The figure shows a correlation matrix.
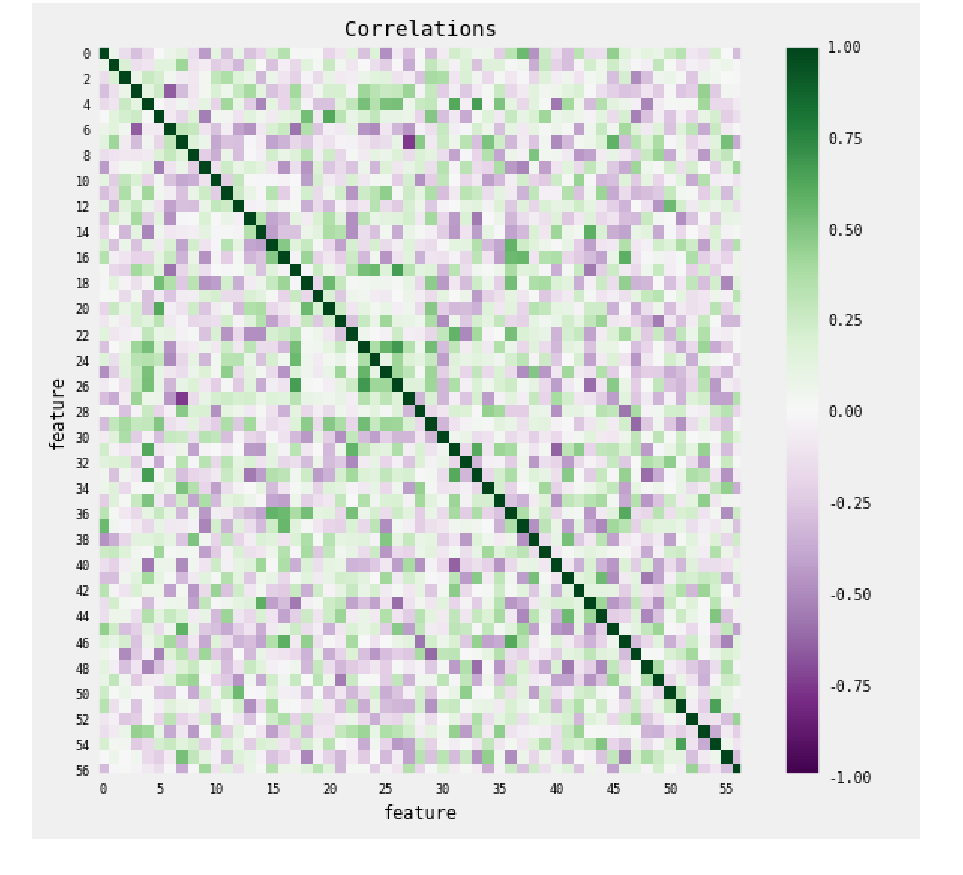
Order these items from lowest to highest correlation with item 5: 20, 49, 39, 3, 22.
49, 22, 3, 39, 20
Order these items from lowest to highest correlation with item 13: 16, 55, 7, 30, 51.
51, 16, 30, 7, 55
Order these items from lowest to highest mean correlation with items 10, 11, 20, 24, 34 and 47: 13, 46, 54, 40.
46, 40, 13, 54
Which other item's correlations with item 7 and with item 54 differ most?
45
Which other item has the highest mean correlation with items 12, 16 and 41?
33
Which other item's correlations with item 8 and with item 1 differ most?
38
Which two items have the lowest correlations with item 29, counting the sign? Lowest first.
47, 51
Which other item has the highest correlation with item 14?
43
